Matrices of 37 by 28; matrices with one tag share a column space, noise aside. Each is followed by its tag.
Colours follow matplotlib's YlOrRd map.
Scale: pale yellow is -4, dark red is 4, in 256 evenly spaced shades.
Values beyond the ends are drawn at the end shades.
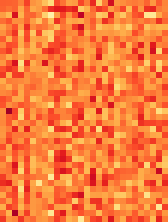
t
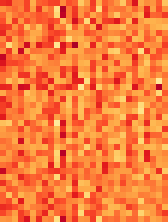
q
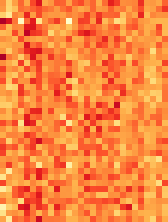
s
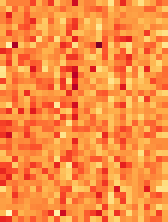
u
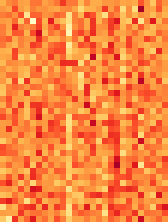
s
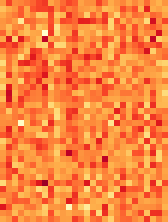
s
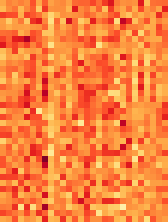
s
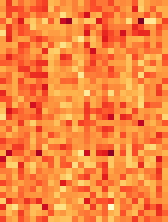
s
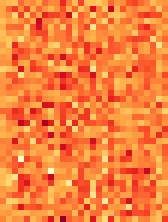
t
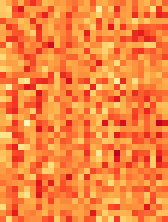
q
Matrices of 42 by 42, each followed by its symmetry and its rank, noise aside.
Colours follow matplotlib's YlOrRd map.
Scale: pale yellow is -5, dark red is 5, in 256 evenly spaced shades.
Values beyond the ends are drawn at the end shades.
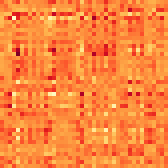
no symmetry, rank four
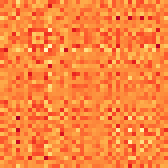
symmetric, rank four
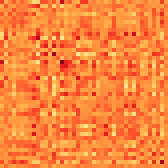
symmetric, rank four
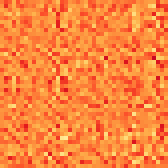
no symmetry, rank six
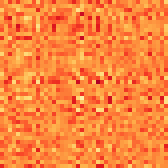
antisymmetric, rank four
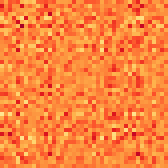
no symmetry, rank six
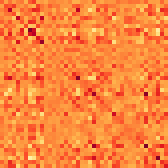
symmetric, rank four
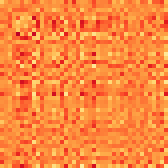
symmetric, rank three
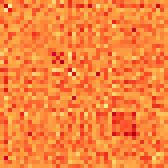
symmetric, rank six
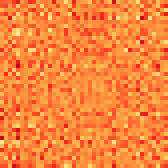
no symmetry, rank four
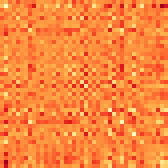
symmetric, rank three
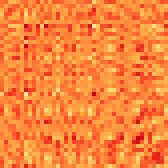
symmetric, rank four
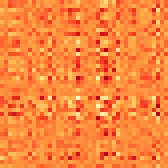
no symmetry, rank three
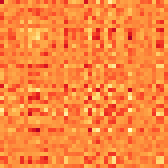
symmetric, rank three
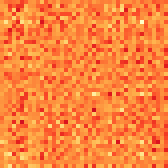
no symmetry, rank six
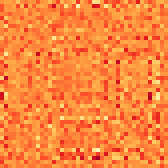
antisymmetric, rank six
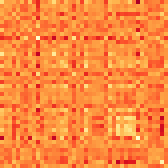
symmetric, rank three
